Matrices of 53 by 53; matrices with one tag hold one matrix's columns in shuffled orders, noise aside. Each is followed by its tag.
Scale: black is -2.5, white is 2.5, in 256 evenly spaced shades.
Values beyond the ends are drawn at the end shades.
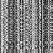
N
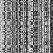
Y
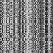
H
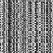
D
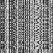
N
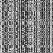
Y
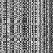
H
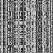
Y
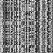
Y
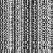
N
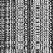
N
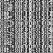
Y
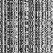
Y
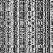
Y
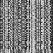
N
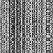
H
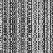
H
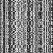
Y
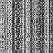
H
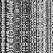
D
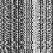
N
